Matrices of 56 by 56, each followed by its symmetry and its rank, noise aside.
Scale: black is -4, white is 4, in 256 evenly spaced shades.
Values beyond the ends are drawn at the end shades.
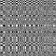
no symmetry, rank one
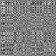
no symmetry, rank two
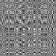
no symmetry, rank two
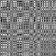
symmetric, rank two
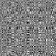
no symmetry, rank three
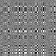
no symmetry, rank one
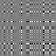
symmetric, rank one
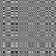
no symmetry, rank one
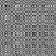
symmetric, rank two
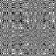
symmetric, rank two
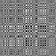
symmetric, rank one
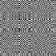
no symmetry, rank two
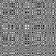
symmetric, rank two
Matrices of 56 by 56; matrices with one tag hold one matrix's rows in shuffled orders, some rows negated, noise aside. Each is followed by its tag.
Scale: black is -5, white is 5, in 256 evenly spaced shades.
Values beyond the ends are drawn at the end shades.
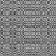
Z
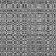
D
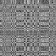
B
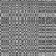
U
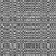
Z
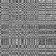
U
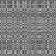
D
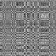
B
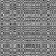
Z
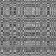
Z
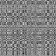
D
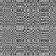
B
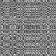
Z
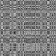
Z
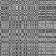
U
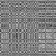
U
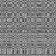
D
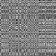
U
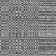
U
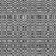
D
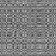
D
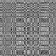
B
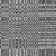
U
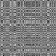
Z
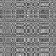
B
